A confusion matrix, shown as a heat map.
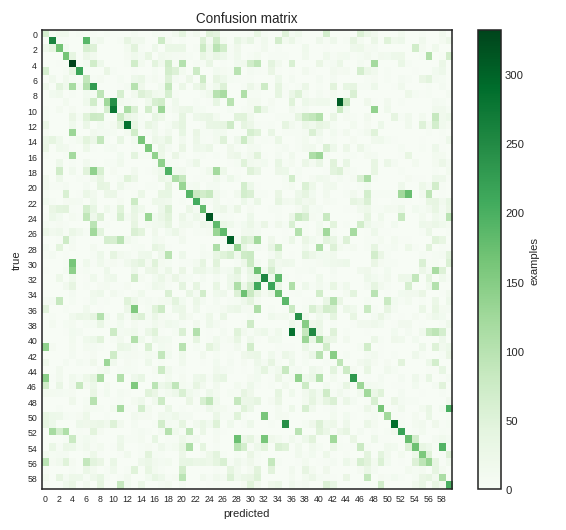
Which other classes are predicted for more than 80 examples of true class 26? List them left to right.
7, 25, 37, 41, 45
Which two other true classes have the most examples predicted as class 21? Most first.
54, 52
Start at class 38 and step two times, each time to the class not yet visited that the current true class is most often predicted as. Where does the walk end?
4
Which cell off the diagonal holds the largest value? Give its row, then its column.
9, 43
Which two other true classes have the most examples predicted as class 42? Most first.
53, 35
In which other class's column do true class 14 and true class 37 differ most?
29
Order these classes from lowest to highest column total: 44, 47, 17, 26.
44, 26, 47, 17
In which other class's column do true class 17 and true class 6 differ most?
23
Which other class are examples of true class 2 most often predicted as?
25
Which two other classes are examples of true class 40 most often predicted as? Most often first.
38, 13
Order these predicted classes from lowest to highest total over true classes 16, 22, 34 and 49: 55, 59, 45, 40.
55, 45, 40, 59
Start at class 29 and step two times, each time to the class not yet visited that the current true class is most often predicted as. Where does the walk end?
7
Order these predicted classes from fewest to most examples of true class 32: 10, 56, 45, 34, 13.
45, 10, 56, 13, 34
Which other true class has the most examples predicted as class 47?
19
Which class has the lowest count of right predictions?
57
